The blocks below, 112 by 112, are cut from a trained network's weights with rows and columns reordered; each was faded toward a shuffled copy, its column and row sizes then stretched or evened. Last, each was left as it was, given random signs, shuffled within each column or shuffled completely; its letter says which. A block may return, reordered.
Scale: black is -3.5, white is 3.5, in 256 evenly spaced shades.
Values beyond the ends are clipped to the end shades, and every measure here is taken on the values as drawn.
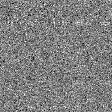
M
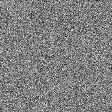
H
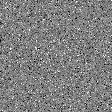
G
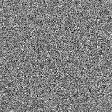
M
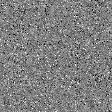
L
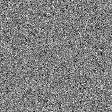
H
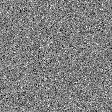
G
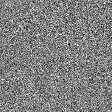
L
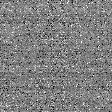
M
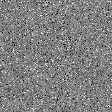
L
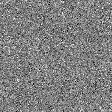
H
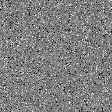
H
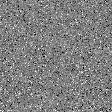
L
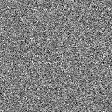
M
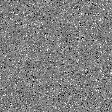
L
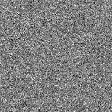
M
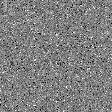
L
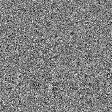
M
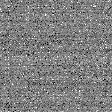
M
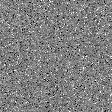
G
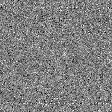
M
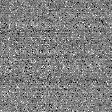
M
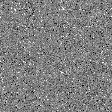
L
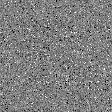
L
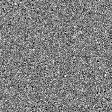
L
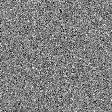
H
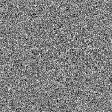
M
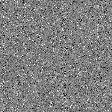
H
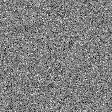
H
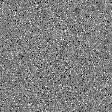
H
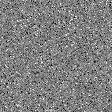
G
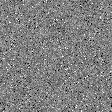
G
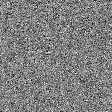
G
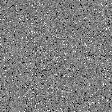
L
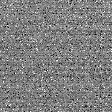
M
